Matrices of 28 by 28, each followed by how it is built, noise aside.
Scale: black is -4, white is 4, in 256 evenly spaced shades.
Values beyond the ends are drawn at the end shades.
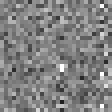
uneven columns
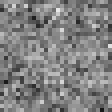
smooth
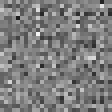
low rank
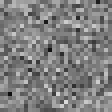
noise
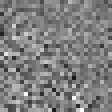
lower triangular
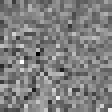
lower triangular
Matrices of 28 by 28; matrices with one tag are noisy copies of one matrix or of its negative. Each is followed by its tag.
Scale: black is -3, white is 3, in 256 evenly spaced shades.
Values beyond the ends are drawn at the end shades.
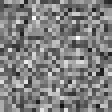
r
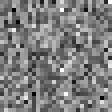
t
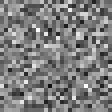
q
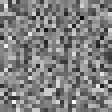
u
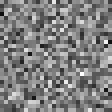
q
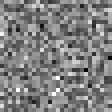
r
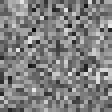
u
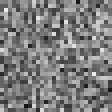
t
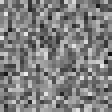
t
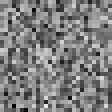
t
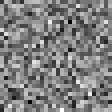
q
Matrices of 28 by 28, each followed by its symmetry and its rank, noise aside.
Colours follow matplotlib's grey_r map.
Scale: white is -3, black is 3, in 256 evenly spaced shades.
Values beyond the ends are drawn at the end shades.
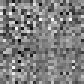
antisymmetric, rank eight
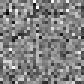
no symmetry, rank eight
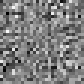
no symmetry, rank seven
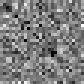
symmetric, rank seven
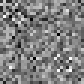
symmetric, rank eight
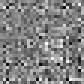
no symmetry, rank six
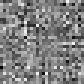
antisymmetric, rank six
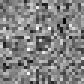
symmetric, rank six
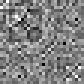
symmetric, rank eight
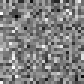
no symmetry, rank seven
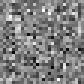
no symmetry, rank eight
